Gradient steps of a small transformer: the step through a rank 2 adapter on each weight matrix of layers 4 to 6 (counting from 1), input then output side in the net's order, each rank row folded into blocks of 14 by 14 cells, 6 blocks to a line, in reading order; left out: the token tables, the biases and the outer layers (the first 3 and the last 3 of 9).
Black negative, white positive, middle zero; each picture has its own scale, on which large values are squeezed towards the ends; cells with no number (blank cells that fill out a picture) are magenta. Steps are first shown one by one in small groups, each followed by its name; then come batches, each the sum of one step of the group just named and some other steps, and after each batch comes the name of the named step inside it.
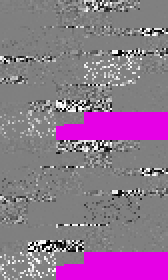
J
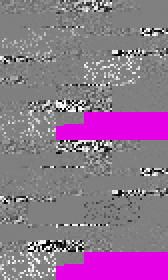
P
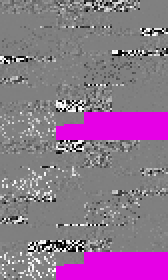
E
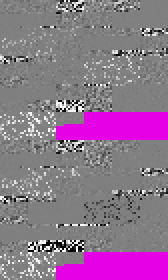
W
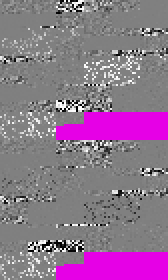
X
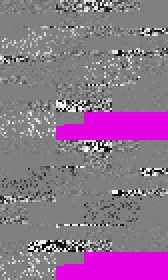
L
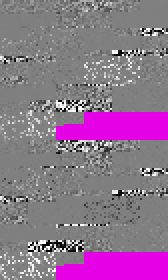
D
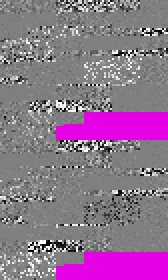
J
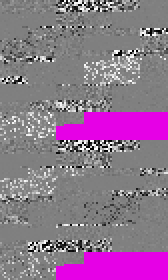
P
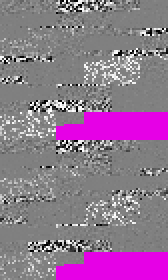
X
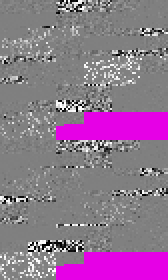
X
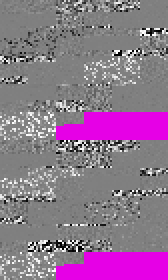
W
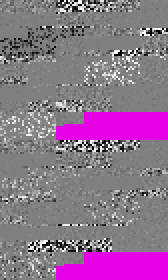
E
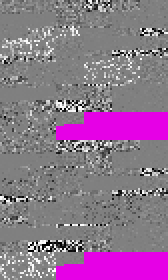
D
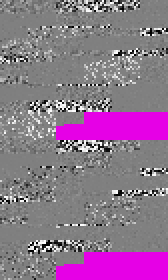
L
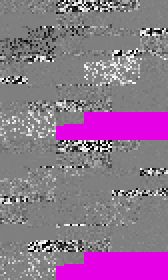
L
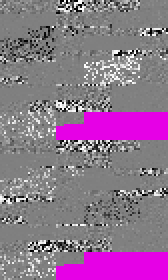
X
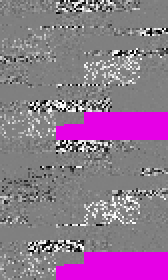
X
